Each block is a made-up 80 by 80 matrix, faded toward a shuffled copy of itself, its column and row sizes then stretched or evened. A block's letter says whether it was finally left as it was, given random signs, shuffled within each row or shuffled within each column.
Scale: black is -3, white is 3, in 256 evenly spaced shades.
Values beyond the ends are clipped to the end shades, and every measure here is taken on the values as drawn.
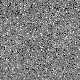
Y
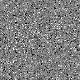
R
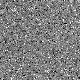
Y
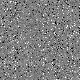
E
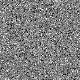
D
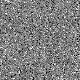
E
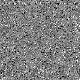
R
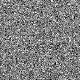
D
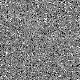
D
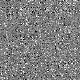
R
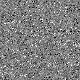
Y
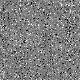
D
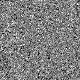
E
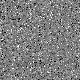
E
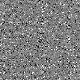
R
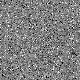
E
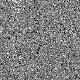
D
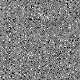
R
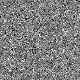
D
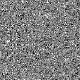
R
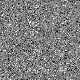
D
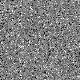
E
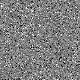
D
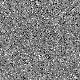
Y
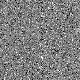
E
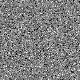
Y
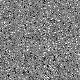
E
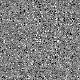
D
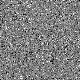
Y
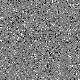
D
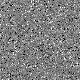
Y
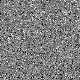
D
